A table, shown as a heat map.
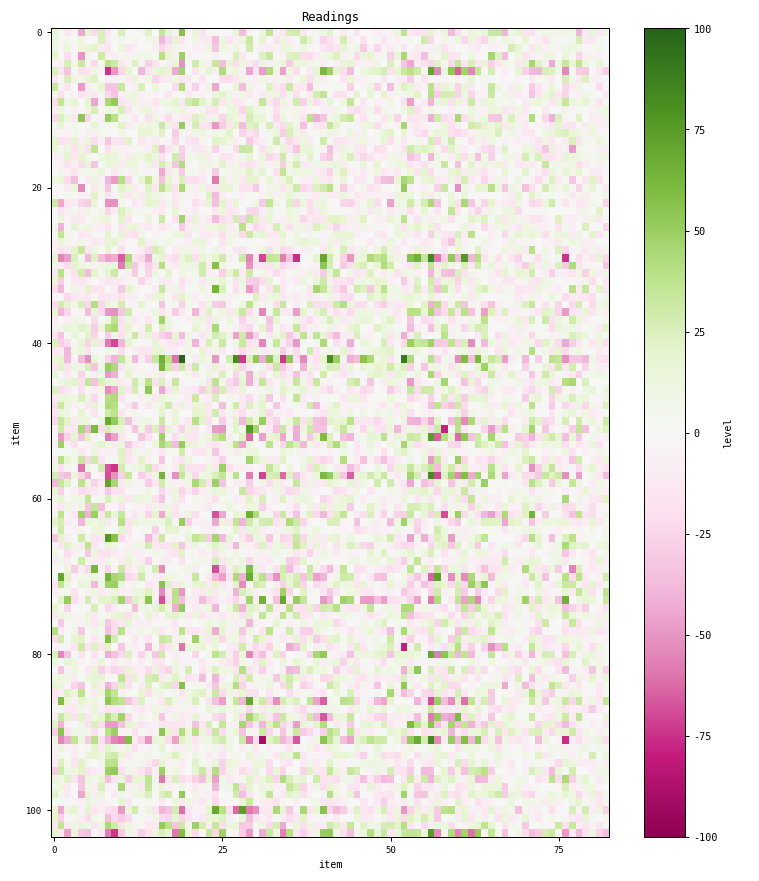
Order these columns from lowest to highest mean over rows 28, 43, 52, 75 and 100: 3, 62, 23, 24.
62, 23, 3, 24
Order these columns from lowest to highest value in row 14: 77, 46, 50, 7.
50, 7, 46, 77
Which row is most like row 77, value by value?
7
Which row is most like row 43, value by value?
102
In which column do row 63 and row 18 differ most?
19
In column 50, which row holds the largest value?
85
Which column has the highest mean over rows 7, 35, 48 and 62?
29
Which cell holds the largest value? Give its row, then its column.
42, 19
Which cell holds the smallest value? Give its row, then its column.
91, 31
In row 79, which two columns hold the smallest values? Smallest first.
52, 19
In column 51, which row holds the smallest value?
51
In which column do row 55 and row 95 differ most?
16
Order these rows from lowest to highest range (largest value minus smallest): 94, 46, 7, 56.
94, 7, 46, 56
